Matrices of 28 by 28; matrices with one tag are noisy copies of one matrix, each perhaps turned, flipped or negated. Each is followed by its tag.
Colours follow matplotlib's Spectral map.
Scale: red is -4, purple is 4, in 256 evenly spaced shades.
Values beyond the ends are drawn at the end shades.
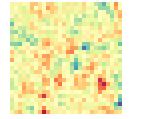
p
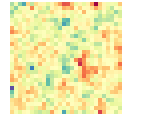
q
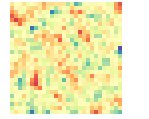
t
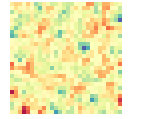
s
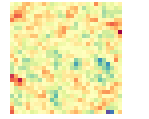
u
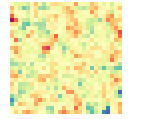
s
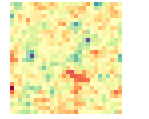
q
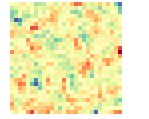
t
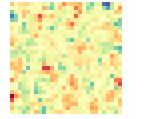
s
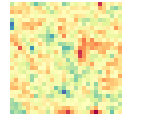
q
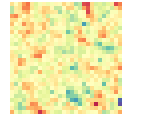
u
